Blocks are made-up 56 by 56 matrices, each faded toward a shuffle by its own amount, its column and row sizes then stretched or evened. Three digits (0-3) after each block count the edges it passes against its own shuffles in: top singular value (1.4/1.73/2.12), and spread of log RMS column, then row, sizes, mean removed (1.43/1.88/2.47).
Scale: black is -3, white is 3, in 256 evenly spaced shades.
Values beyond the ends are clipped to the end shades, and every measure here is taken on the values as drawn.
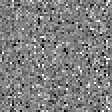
0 2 0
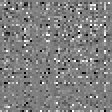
1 3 3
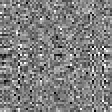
3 2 1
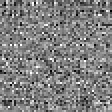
2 0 3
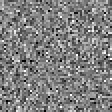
0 1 1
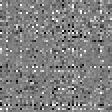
2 3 3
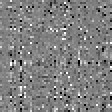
2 3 1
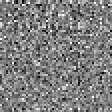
2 1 1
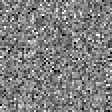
1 0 0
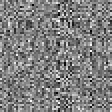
3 3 0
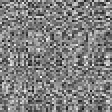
3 0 2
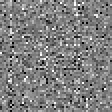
2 2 0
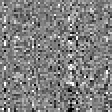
2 3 1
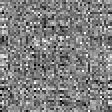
3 2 1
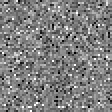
0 0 0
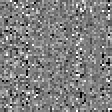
0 3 0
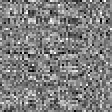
3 1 2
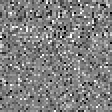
1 0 1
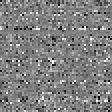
0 2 3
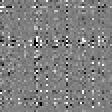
2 3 3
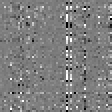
3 3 2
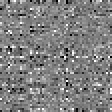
3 2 3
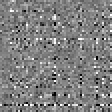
2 2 3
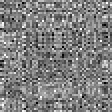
3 2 0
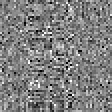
2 2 0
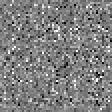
0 2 1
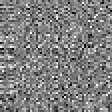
3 1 1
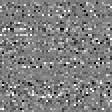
1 0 3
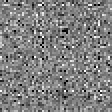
2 2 2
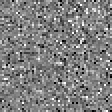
0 1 0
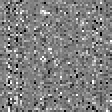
2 3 0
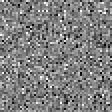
2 1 1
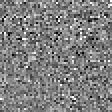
1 0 2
